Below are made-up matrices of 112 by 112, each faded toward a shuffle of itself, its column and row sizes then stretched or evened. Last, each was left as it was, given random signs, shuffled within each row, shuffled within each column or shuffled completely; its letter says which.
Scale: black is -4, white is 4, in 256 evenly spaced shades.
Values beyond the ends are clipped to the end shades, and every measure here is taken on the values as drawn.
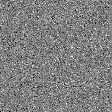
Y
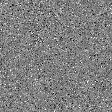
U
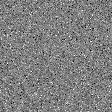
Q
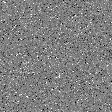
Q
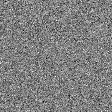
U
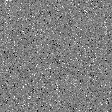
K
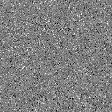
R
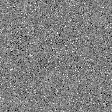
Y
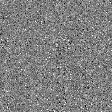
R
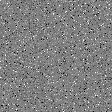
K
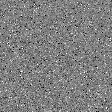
U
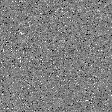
R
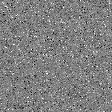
U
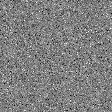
U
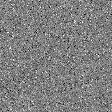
K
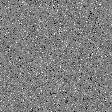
K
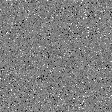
U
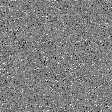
U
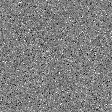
Q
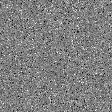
K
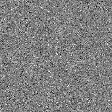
R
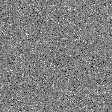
K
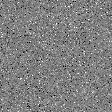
K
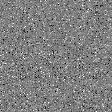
R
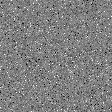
Q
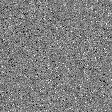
Q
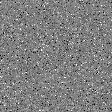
U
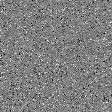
R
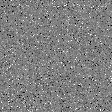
U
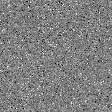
K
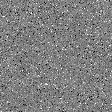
Q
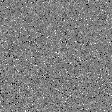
R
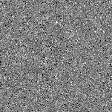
R
